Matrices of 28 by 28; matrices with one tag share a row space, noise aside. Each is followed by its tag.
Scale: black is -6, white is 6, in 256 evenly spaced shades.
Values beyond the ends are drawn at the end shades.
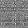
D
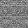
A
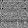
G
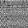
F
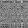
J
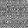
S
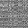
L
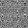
G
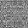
F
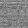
A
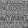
S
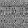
D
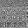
S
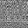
S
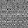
S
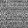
F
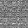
A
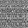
S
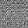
S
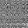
S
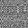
G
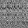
S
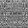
F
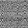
G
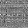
F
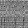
D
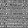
F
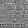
D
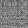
J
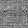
F
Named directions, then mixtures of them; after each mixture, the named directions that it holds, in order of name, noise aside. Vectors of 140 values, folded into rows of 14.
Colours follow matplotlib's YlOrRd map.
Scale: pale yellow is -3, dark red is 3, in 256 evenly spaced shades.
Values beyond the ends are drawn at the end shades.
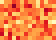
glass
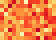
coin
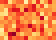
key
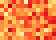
coin.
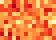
glass.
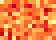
glass.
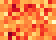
glass, key.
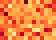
coin, key.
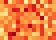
key.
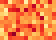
key.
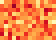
glass.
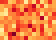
key.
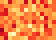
key.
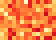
coin, key.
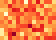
coin, key.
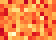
key.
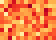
coin, glass.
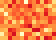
coin, key.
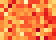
coin.
